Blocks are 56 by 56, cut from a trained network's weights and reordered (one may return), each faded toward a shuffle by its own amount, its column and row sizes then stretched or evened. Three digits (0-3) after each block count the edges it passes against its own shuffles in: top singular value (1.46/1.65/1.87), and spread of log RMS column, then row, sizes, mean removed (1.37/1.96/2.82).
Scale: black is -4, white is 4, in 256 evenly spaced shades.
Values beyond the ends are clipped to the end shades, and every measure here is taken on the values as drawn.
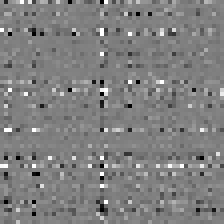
2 1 3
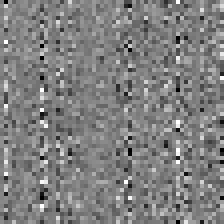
2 3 0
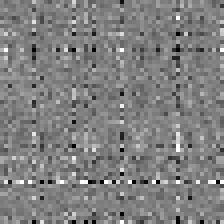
3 2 2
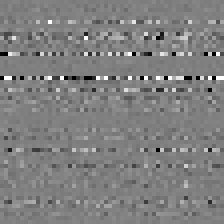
3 0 3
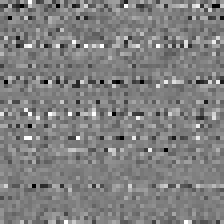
0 0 3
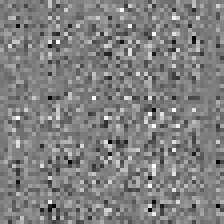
0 3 2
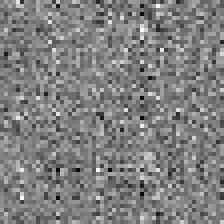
2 2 1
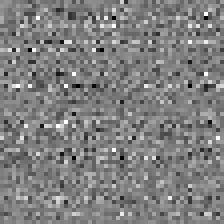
0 1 3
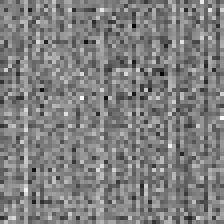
3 0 1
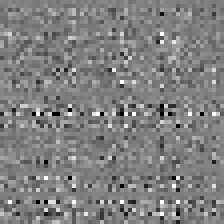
1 2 3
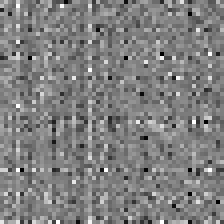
2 1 2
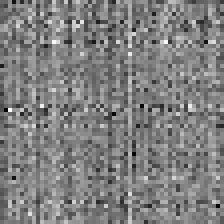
3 0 2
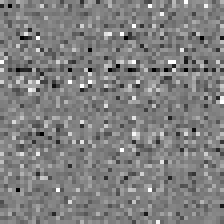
0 1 2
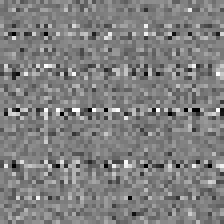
2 1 3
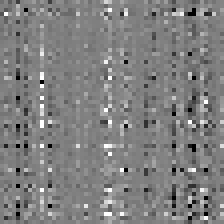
3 3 2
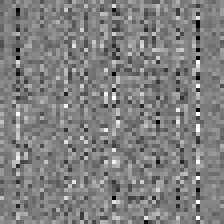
3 3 0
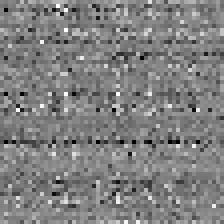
2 1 2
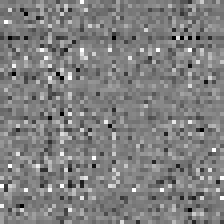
0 1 1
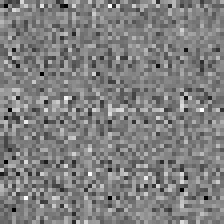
0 2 2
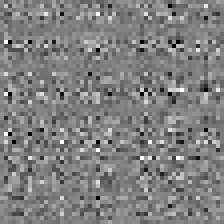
3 2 3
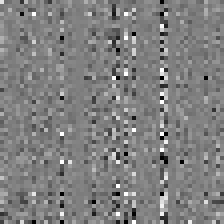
2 3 1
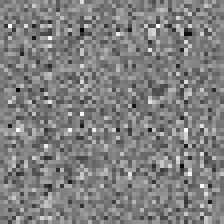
1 2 1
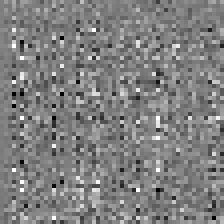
0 3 2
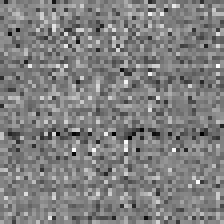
1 1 1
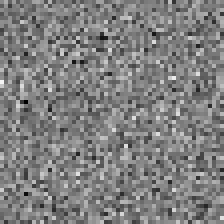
0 1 0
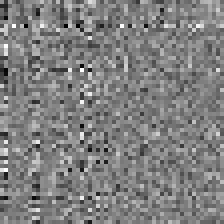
3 2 1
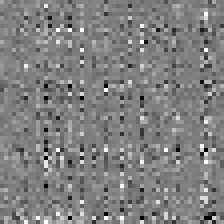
2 3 2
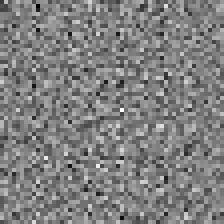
2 2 0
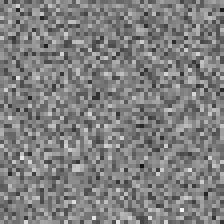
0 0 0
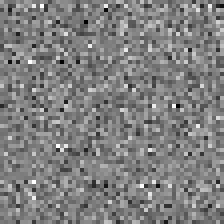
0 1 2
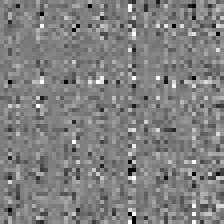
0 3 2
